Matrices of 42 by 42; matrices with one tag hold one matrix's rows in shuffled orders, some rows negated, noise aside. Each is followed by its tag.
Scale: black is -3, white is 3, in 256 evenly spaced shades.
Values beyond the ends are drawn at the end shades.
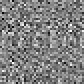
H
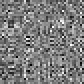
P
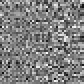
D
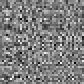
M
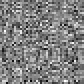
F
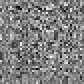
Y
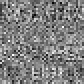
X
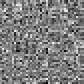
F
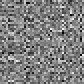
P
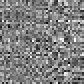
D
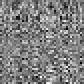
Y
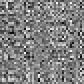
P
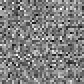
X
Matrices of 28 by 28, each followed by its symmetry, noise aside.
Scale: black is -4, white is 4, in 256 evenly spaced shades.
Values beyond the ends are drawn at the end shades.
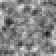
same after a half turn.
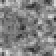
mirrored top to bottom.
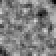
symmetric across the other diagonal.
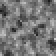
same after a half turn.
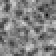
symmetric across the other diagonal.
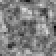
symmetric across the other diagonal.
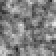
no symmetry.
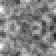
mirrored top to bottom.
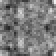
mirrored top to bottom.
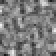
same after a half turn.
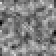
same after a half turn.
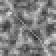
same after a half turn.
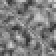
symmetric across the other diagonal.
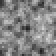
mirrored top to bottom.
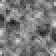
same after a half turn.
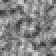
same after a half turn.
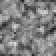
same after a half turn.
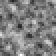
symmetric across the other diagonal.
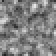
no symmetry.
